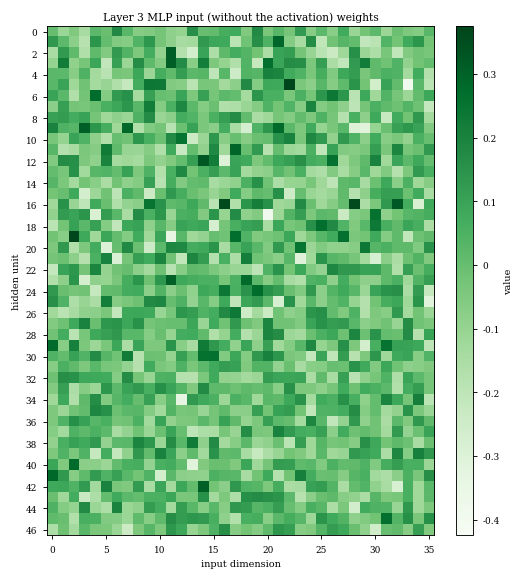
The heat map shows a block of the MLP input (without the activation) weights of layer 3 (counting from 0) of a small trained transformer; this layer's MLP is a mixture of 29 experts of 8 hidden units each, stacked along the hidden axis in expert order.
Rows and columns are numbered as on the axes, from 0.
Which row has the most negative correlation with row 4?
11
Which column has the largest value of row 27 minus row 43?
3
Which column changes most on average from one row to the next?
17
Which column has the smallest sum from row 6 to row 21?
6
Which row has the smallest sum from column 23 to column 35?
2
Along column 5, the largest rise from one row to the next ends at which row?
21
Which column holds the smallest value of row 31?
8
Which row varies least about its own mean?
31
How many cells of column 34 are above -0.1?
40
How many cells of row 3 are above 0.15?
9
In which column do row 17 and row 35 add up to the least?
20
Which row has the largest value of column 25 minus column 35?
18
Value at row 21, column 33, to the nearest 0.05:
0
